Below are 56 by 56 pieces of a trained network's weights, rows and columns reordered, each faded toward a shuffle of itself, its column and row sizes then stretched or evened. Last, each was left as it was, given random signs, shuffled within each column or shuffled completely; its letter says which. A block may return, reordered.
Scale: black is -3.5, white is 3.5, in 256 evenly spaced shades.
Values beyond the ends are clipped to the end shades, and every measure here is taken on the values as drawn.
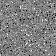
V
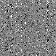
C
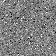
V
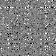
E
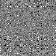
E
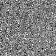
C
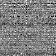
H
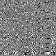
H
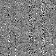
C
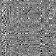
H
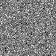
V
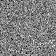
V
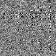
E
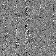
C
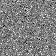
V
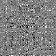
H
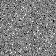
V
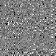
H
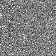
C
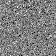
V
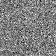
V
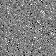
V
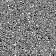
V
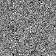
C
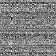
H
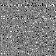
E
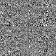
E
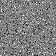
V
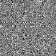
E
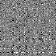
H
